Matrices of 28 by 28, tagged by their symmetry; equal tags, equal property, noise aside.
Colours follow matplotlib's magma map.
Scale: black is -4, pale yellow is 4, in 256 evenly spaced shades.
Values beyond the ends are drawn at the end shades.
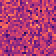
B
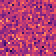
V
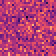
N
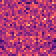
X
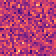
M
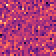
M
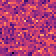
M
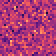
M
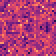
N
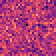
B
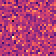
N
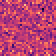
M
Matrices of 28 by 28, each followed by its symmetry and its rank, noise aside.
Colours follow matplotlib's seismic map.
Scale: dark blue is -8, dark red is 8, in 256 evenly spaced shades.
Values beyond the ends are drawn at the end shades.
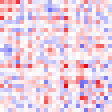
symmetric, rank six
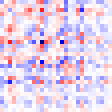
symmetric, rank three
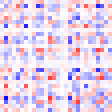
symmetric, rank three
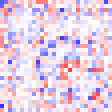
symmetric, rank six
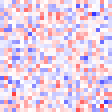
antisymmetric, rank six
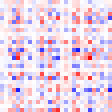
no symmetry, rank three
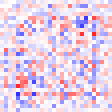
antisymmetric, rank four
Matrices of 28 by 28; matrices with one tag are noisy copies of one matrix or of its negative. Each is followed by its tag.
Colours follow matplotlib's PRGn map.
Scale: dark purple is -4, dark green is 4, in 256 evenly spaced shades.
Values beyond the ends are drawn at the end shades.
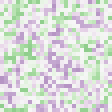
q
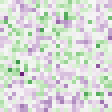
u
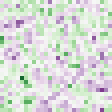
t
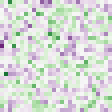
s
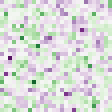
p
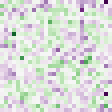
s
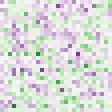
u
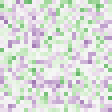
p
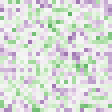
s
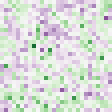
u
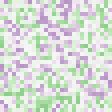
u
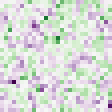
p
